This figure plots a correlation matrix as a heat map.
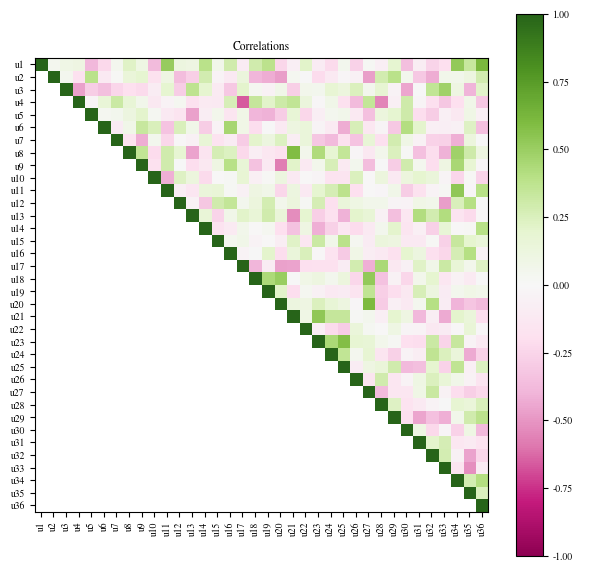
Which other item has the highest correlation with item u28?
u17
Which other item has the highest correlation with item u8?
u21
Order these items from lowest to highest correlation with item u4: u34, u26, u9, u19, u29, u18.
u26, u34, u29, u9, u19, u18
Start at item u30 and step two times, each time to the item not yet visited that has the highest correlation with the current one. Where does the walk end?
u16
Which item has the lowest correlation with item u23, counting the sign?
u14
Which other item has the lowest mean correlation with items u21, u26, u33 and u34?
u7
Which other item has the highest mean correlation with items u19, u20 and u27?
u18
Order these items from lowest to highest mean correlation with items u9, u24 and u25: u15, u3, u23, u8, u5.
u3, u5, u15, u8, u23
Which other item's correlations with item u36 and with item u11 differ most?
u24
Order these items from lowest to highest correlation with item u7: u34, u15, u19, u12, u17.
u34, u17, u15, u12, u19
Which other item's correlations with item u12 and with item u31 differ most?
u33
